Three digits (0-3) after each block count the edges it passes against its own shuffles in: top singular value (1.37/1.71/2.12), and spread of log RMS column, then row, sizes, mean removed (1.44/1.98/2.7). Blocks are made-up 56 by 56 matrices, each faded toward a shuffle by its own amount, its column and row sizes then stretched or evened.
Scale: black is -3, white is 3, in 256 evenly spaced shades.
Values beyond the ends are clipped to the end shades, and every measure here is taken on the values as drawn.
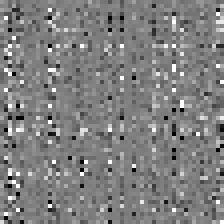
2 3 1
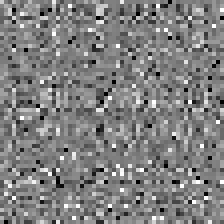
3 0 1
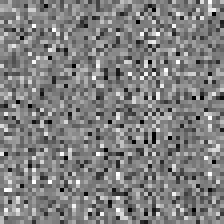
2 1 0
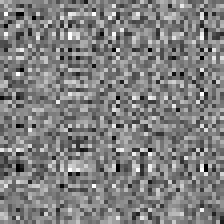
3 2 2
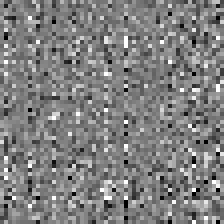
1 3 1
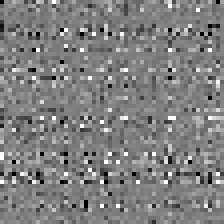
0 2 3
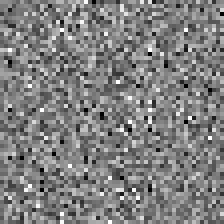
1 1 0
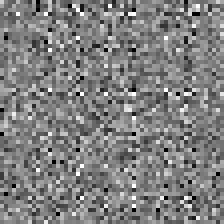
2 2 1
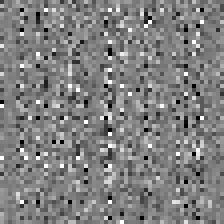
0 3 1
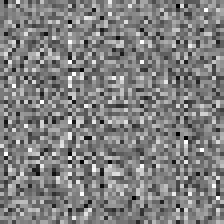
3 2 1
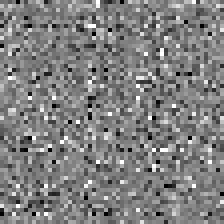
0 1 2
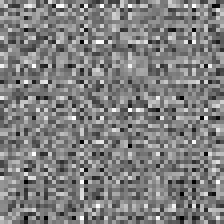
3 2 3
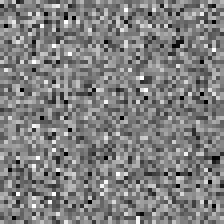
0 1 1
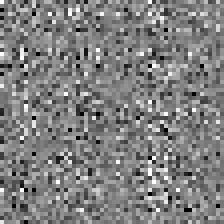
1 3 2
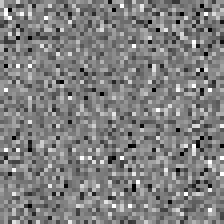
0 1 1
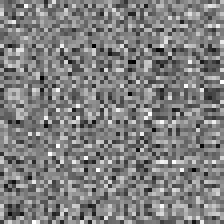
3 0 2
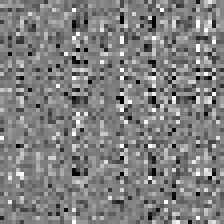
3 3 1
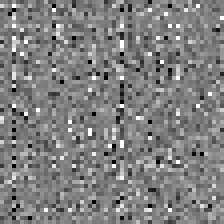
2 2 1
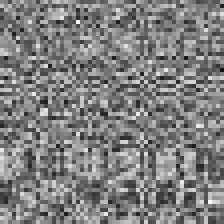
3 0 1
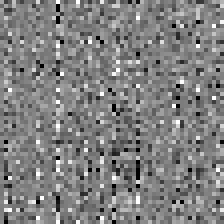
2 3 1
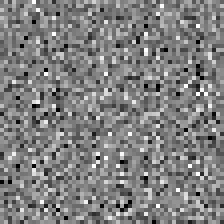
1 1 0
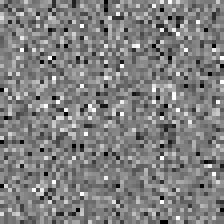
0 1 0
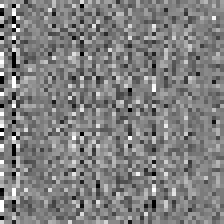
3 3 0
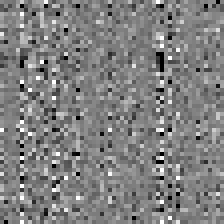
2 3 0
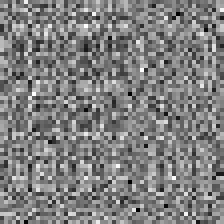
3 1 1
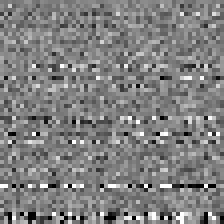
3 0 3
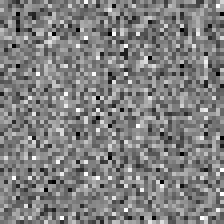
0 1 0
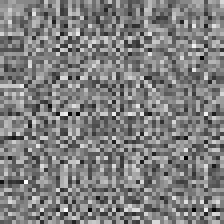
3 1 2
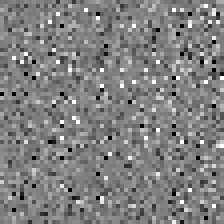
0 1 0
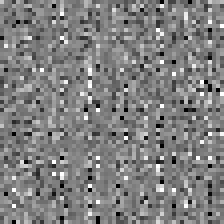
1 3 1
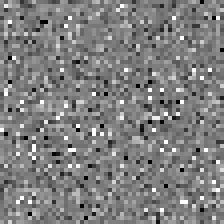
0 0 0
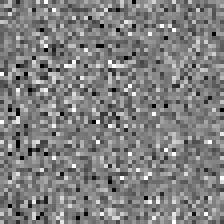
1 1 1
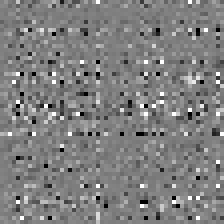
0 2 3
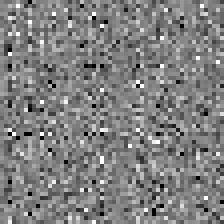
1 2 0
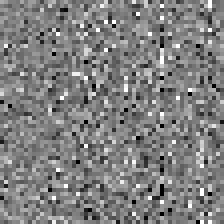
1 2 0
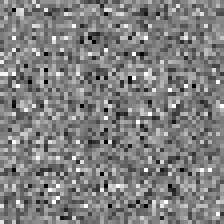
1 0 2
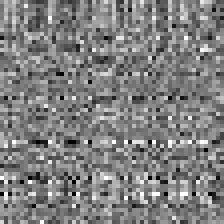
3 0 3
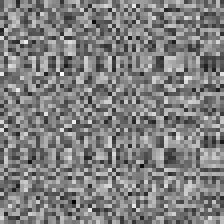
3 1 0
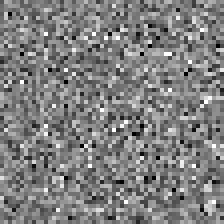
0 0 1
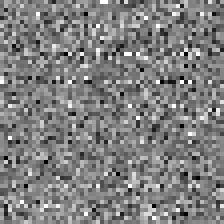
1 0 2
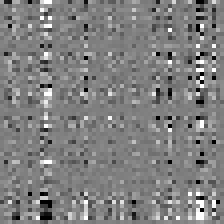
3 3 3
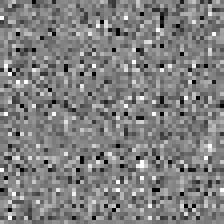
0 1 2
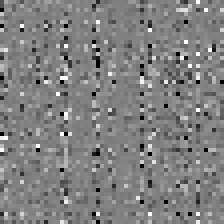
0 3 2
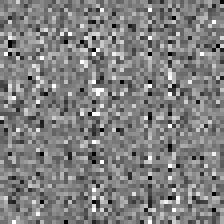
1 2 1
